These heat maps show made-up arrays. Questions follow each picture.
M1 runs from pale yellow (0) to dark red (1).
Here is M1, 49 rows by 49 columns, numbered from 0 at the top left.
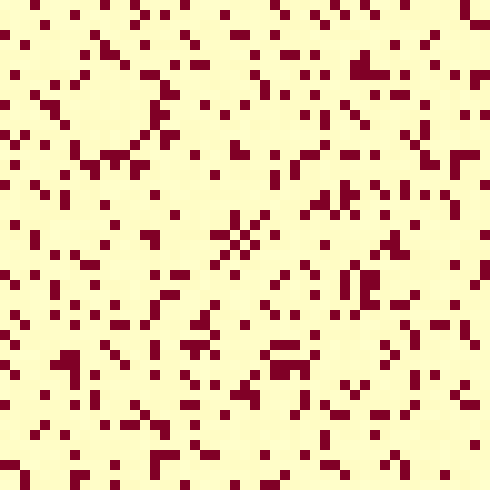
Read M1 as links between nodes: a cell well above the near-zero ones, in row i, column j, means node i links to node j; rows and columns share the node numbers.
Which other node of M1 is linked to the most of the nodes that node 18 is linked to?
node 27
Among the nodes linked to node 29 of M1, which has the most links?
node 34
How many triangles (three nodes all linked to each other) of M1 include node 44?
1
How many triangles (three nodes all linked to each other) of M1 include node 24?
5
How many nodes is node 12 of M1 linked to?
5
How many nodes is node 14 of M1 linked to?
8
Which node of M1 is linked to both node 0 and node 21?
node 33
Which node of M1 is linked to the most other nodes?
node 15
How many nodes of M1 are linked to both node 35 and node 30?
6
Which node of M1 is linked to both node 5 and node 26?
node 8
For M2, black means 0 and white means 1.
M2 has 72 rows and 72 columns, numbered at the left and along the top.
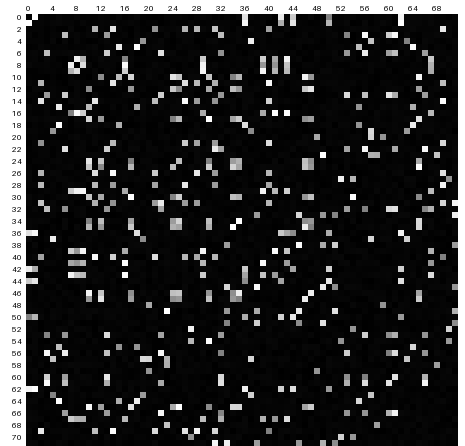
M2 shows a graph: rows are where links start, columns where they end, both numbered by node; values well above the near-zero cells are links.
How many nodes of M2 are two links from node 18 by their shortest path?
8
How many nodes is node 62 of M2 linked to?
6
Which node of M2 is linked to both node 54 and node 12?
node 30
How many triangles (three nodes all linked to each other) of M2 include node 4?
6
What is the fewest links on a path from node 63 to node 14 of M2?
6
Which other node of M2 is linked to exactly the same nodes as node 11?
node 21
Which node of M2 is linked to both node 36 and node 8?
node 43
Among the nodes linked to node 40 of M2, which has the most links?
node 31
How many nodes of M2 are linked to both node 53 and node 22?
6
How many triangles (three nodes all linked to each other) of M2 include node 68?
1
